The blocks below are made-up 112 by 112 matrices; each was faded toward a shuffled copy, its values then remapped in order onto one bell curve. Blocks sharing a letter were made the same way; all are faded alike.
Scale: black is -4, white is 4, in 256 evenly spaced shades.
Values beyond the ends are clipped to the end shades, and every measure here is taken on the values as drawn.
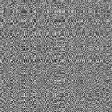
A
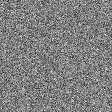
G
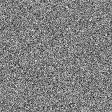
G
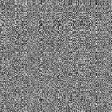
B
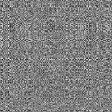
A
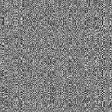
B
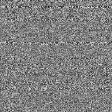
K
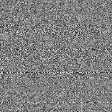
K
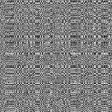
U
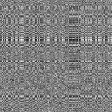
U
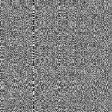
B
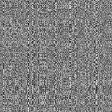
B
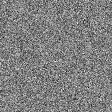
G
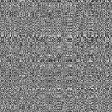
A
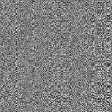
B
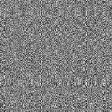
B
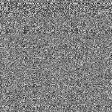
K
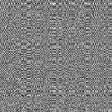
U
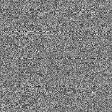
K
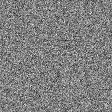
G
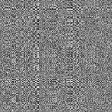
A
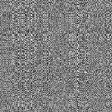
B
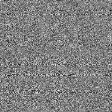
K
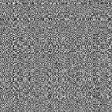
A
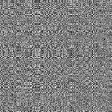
A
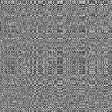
U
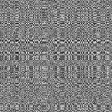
U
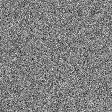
G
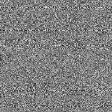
K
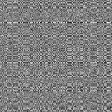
U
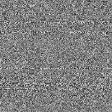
K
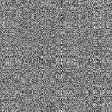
B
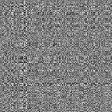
A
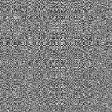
A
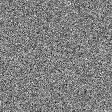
G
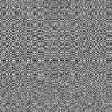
U
